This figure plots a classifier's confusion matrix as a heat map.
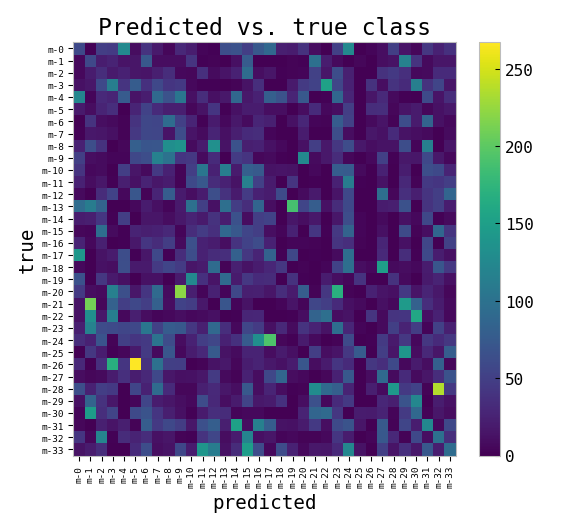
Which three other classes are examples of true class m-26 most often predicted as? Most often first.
m-5, m-3, m-7
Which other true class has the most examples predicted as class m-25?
m-19
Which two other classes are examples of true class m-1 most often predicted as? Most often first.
m-29, m-21
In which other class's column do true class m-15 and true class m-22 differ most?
m-30
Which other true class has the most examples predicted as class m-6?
m-23
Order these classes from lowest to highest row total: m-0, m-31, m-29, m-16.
m-16, m-29, m-0, m-31
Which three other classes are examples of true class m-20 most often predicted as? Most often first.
m-9, m-23, m-3
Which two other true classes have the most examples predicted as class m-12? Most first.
m-8, m-33
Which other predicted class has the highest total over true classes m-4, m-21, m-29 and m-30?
m-1
